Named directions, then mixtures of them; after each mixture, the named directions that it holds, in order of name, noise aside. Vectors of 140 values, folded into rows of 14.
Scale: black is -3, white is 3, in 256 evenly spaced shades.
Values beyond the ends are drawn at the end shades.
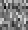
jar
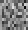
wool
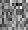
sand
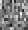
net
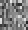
jar, sand.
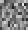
wool.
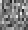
net.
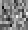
net, sand.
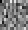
jar, net, sand.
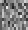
wool.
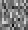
jar, sand, wool.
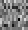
jar.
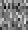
jar.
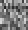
jar.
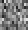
jar, wool.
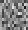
wool.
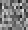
net, sand.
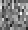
net, wool.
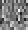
jar, net, wool.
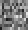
net, sand.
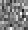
net.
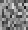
wool.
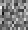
net, sand, wool.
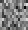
jar, wool.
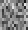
wool.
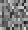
sand, wool.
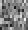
jar, net, sand.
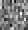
net.
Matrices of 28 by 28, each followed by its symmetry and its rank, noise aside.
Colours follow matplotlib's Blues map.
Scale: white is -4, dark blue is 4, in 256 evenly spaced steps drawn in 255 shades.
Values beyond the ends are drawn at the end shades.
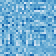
antisymmetric, rank six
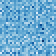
no symmetry, rank seven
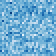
no symmetry, rank seven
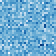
no symmetry, rank seven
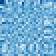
symmetric, rank five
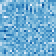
no symmetry, rank seven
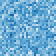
symmetric, rank seven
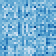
no symmetry, rank six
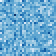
no symmetry, rank six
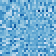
no symmetry, rank five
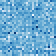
antisymmetric, rank six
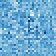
no symmetry, rank six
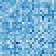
symmetric, rank six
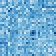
symmetric, rank six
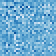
no symmetry, rank five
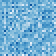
symmetric, rank five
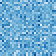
no symmetry, rank six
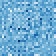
symmetric, rank six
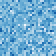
symmetric, rank six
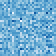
no symmetry, rank five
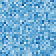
symmetric, rank seven
